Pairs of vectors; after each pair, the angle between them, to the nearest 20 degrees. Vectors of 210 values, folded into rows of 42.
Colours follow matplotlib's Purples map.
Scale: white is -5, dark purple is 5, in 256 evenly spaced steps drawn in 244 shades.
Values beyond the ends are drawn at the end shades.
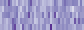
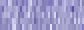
160 degrees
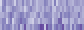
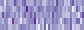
120 degrees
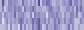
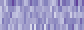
80 degrees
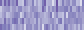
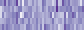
40 degrees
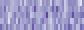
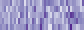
60 degrees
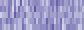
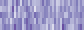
160 degrees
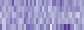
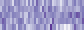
160 degrees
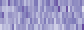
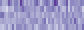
40 degrees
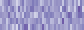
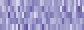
20 degrees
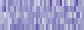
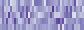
100 degrees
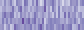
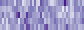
100 degrees
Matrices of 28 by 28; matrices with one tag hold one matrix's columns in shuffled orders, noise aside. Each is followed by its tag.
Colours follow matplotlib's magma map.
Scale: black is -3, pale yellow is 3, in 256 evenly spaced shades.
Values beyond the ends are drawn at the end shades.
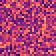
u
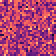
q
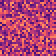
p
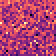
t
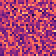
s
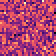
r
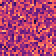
r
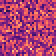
r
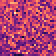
t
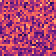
q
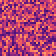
r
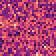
p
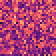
q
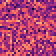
p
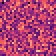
s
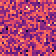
s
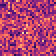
p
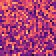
t
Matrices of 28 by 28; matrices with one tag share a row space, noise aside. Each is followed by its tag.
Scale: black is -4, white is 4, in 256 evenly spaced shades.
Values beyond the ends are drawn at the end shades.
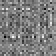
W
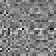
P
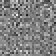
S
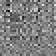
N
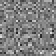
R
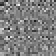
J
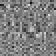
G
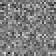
G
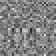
G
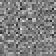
R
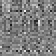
N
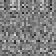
W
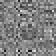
R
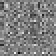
J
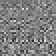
W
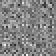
W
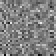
P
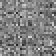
R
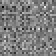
W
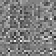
S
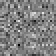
J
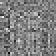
J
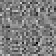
N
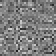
R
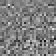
G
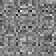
R
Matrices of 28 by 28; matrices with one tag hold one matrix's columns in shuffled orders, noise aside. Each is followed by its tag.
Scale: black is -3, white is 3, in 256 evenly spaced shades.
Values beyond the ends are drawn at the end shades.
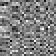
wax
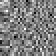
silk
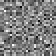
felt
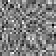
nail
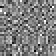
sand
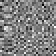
wax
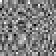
nail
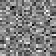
felt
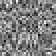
nail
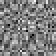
nail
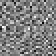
wax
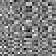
wax
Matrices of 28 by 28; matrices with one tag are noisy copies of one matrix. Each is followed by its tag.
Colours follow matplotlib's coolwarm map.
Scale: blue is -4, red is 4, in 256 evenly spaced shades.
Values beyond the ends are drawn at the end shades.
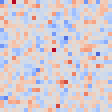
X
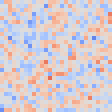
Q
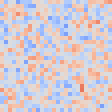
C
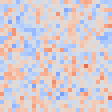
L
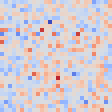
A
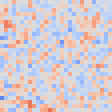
X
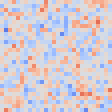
C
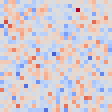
C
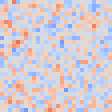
X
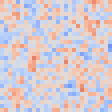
C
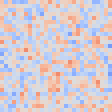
A
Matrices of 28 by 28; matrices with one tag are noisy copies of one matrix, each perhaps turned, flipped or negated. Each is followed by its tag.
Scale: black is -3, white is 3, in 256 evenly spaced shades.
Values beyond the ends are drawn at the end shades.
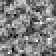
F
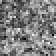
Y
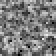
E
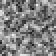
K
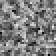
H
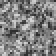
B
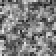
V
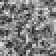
K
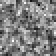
V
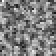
E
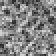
K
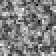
F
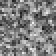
H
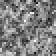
V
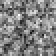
H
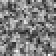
H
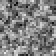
V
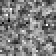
H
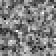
E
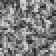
K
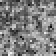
Y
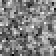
Y
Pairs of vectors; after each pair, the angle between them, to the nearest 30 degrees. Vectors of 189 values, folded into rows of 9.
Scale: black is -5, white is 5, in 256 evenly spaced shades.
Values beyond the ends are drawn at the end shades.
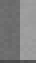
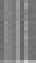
120 degrees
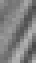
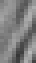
150 degrees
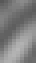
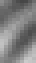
120 degrees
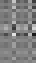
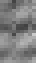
120 degrees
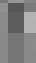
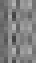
90 degrees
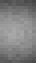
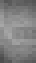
30 degrees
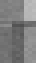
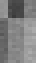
90 degrees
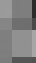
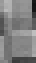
30 degrees
